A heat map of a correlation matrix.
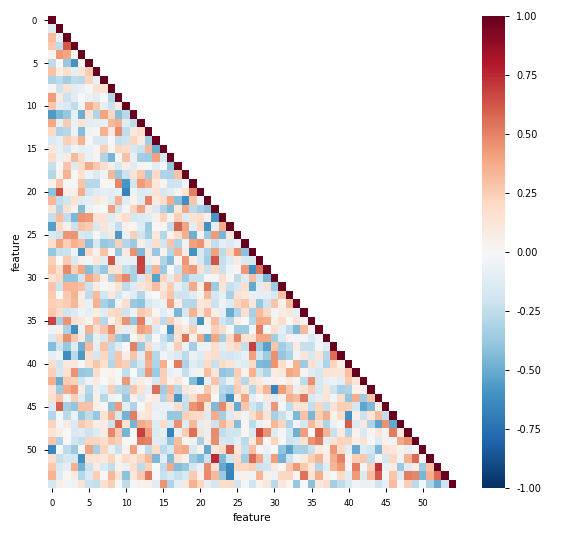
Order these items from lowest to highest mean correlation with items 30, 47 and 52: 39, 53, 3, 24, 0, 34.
24, 3, 34, 53, 0, 39
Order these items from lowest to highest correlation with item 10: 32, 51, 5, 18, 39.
18, 32, 39, 51, 5
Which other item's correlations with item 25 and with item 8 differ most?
36
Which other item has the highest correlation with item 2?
3
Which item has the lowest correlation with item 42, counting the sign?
20
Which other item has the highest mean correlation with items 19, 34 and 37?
48
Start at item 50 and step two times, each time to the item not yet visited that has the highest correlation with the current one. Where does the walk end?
17
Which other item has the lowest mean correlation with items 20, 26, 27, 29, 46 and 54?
10
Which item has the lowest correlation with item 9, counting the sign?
25
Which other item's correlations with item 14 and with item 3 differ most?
41
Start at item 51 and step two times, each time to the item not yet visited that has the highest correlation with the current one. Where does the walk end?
28
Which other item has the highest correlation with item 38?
27
